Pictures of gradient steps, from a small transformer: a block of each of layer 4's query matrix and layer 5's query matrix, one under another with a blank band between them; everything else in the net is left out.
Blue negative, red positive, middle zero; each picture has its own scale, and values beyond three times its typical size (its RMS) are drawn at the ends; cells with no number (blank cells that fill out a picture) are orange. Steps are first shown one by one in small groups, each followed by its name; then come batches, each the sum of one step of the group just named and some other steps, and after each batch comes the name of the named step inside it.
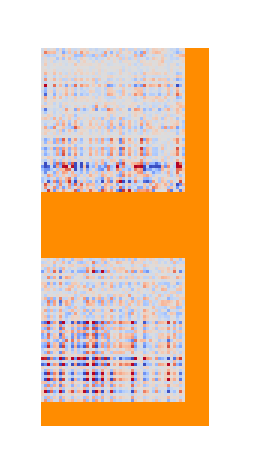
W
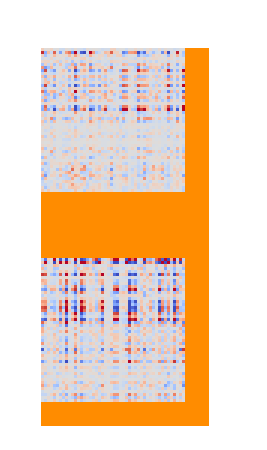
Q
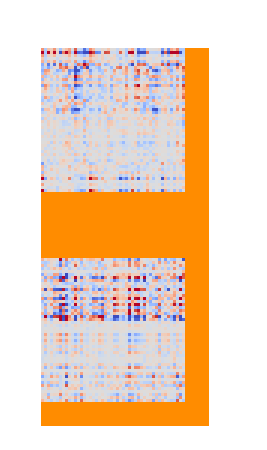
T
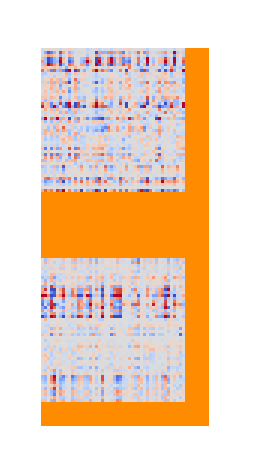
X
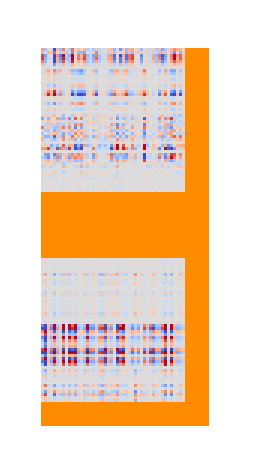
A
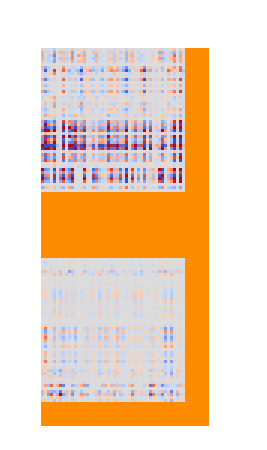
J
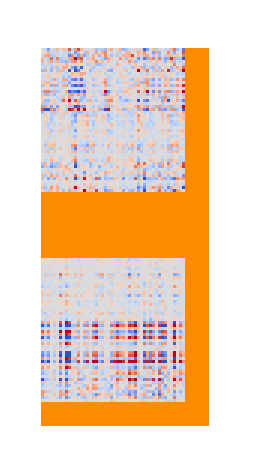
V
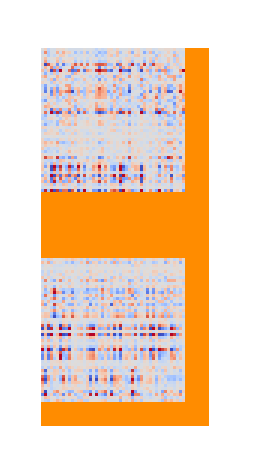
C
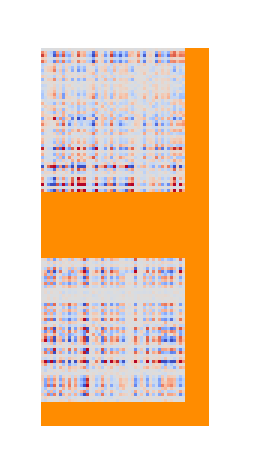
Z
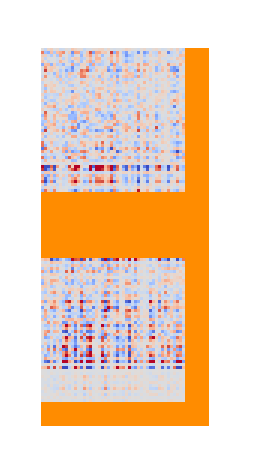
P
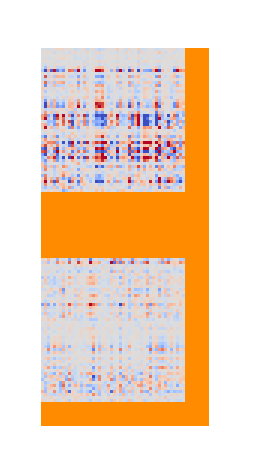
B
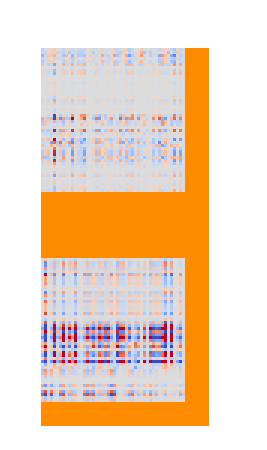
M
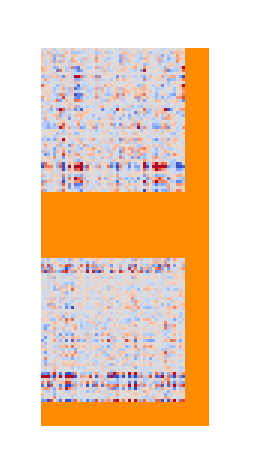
A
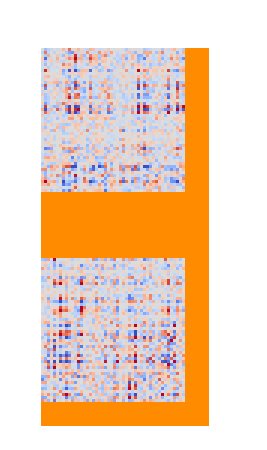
V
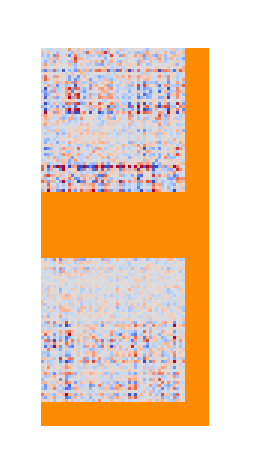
V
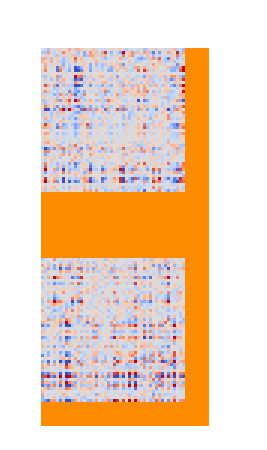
V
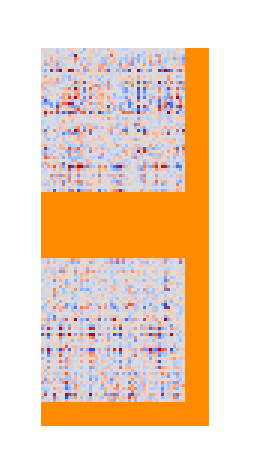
C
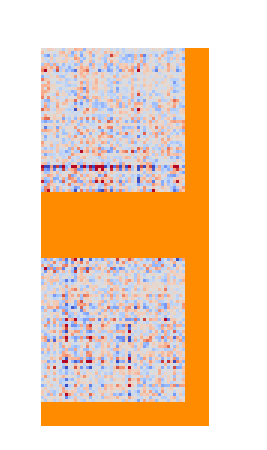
P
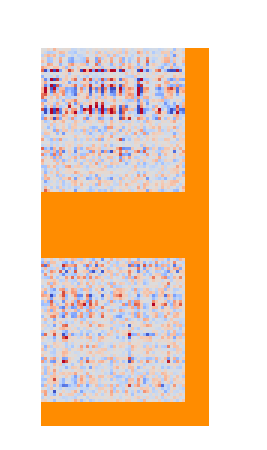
X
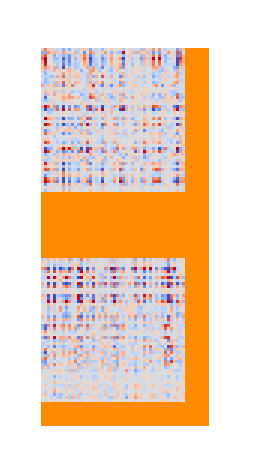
A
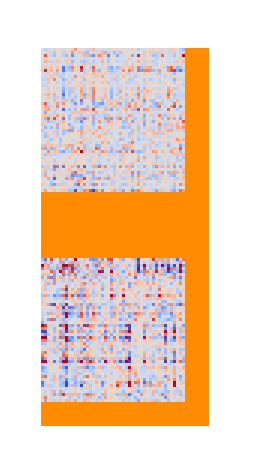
Z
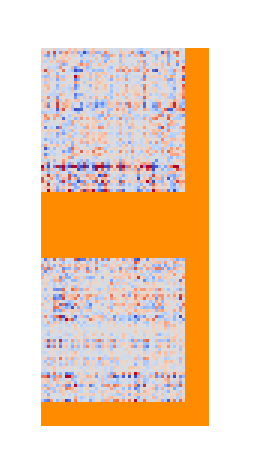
T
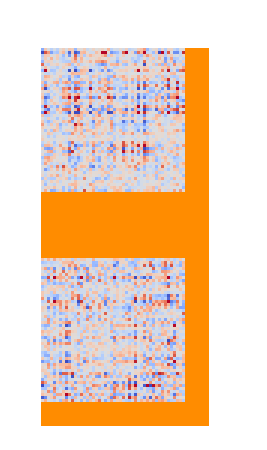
V
